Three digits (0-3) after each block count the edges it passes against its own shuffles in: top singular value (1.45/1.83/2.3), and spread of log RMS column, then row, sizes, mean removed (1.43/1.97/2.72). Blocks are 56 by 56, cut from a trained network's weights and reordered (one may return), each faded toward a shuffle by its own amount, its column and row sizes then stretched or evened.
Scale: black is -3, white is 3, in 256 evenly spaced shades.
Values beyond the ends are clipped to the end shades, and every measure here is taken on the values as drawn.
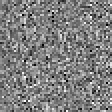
1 2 0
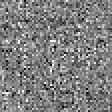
1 2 0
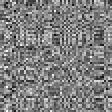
3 0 1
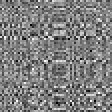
3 0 3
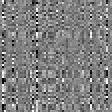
3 3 1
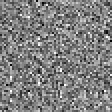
1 1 0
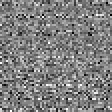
2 0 3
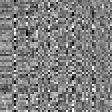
3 3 1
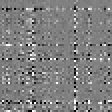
2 3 3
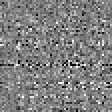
1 2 2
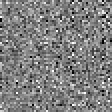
1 2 1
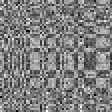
3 0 0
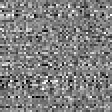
2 0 3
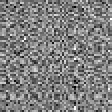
3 1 1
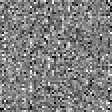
0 2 0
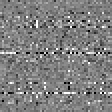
2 1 3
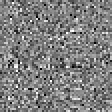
2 1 1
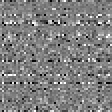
3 1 3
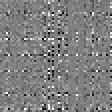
2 3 2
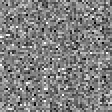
0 0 1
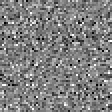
0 0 2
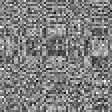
3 1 0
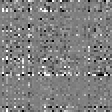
1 3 3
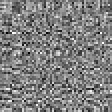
3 0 2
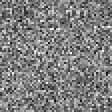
1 0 0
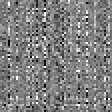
2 3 1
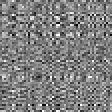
3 1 3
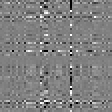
3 2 3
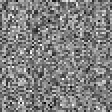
2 0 0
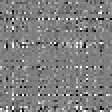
2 3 3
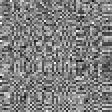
3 0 0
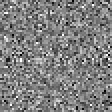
1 0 1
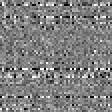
3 0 3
